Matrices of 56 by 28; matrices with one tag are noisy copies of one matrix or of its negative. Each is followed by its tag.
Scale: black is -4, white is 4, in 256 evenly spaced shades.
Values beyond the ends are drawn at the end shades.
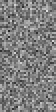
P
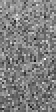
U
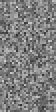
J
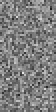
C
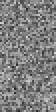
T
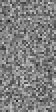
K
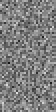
P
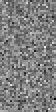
C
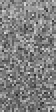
U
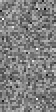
T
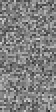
T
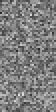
T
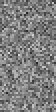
K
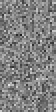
J
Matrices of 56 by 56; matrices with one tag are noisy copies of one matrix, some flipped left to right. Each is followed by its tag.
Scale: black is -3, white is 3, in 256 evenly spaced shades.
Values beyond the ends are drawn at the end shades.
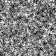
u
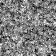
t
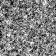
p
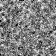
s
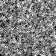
s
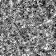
p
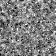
s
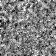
s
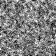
s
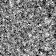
p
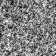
p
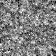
t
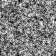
u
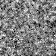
s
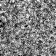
s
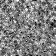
s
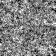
t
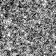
p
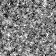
p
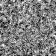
s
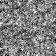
t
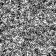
t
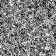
p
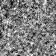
p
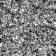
t
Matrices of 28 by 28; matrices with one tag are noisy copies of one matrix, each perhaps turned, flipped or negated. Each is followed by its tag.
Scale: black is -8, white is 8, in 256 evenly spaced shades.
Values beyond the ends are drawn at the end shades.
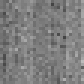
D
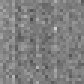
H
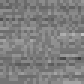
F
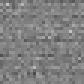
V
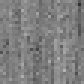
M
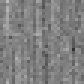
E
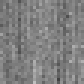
F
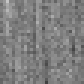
E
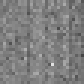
H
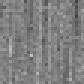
E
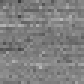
F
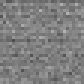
V
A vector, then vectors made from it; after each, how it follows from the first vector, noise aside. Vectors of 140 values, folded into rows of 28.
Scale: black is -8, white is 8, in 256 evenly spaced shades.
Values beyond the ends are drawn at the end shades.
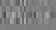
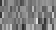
wrapped around, negated, scaled up.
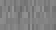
wrapped around, negated, shrunk.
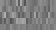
sign-scrambled.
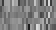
wrapped around, scaled up.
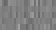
wrapped around, negated, shrunk.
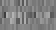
copied.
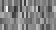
wrapped around, negated, scaled up.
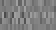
sign-scrambled.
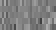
wrapped around.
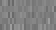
wrapped around, negated, shrunk.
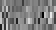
wrapped around, scaled up.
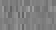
wrapped around, negated, shrunk.
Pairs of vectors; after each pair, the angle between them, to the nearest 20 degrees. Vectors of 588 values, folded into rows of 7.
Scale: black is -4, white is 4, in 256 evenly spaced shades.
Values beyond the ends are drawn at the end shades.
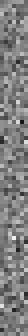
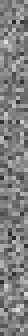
140 degrees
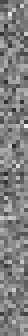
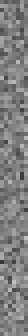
80 degrees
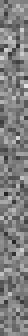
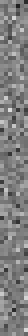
100 degrees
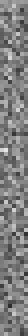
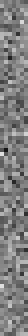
140 degrees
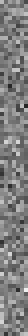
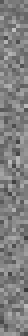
140 degrees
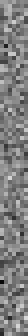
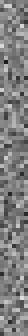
80 degrees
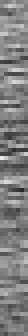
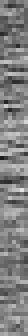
160 degrees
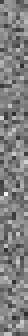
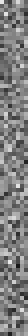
140 degrees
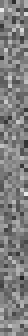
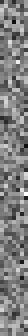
40 degrees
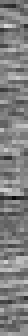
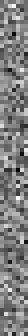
100 degrees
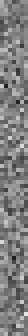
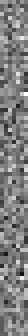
100 degrees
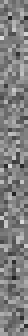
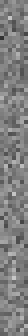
160 degrees
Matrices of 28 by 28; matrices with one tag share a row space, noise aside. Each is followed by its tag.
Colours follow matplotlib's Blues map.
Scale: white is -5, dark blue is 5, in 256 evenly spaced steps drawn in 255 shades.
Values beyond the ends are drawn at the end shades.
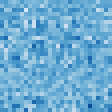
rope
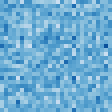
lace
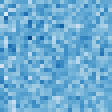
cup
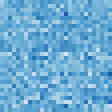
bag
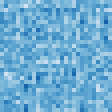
lace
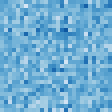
bag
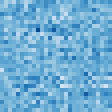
bag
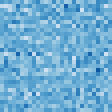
lace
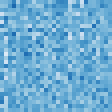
cup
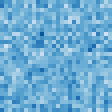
rope
